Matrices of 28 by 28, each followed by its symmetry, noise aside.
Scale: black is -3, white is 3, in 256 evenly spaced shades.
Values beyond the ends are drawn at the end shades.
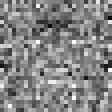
mirrored left to right.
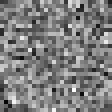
symmetric across the other diagonal.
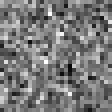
no symmetry.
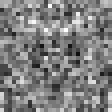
mirrored left to right.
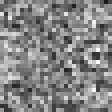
mirrored top to bottom.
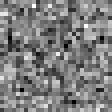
symmetric across the other diagonal.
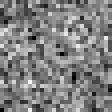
symmetric across the other diagonal.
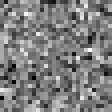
no symmetry.
